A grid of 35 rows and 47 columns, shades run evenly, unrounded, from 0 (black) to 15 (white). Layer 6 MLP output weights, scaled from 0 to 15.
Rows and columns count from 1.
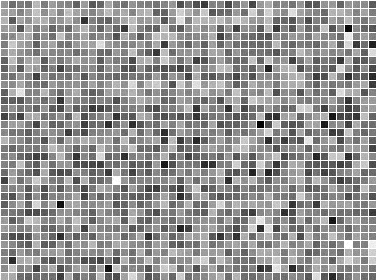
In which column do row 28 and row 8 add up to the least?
42
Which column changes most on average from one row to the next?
44
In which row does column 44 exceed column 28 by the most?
5
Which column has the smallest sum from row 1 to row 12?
47
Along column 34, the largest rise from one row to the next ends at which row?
17
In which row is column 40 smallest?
20
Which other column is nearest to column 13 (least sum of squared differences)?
7
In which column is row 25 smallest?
23
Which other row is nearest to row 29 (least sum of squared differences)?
25
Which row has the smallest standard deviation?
32
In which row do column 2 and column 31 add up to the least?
33
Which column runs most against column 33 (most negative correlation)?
2
